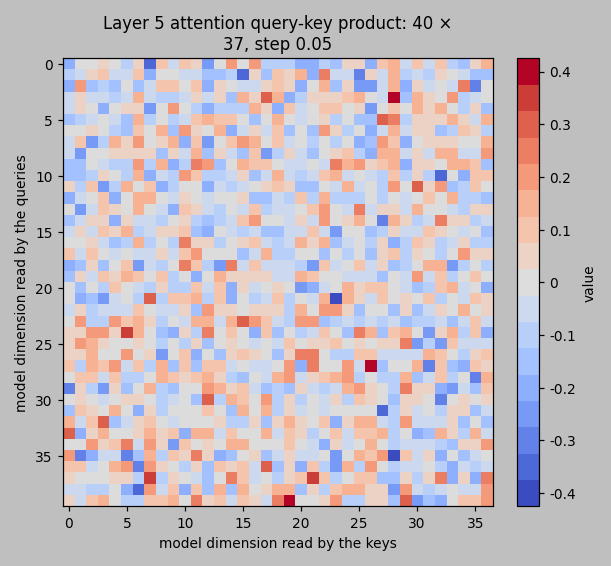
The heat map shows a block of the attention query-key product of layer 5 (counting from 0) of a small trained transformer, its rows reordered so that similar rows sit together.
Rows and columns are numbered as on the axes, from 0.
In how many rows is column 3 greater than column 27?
17
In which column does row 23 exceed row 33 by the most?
1
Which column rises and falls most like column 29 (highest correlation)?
19
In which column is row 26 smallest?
8
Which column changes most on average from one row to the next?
32
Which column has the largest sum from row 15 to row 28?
10
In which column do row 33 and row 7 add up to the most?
27
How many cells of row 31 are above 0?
11
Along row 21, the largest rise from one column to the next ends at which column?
24
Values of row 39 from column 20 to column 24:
0 0 0.05 0.2 -0.1
